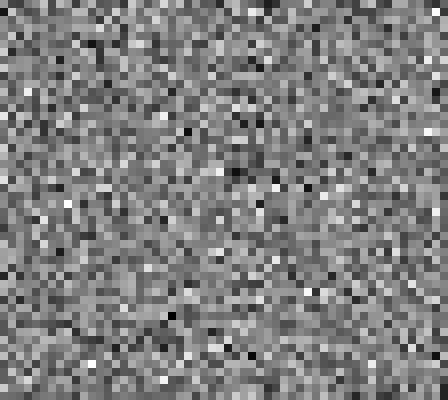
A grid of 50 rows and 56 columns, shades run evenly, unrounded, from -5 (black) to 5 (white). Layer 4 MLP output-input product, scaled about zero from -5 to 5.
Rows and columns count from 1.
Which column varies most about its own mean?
55
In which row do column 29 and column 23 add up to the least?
44
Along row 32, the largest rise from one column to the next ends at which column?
50
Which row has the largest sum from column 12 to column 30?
21
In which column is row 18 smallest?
39
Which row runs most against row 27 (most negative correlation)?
3
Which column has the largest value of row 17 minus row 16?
33
